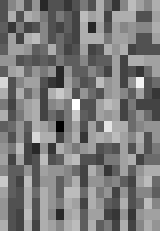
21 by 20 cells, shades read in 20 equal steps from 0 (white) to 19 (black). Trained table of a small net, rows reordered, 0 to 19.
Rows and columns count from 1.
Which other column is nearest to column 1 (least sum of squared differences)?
9
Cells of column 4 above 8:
9
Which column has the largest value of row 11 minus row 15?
6
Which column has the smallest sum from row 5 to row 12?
15
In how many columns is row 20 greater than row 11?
8
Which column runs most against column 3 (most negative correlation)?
4
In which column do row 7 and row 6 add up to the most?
16
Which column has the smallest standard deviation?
2
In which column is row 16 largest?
14
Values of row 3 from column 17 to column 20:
8 9 9 6
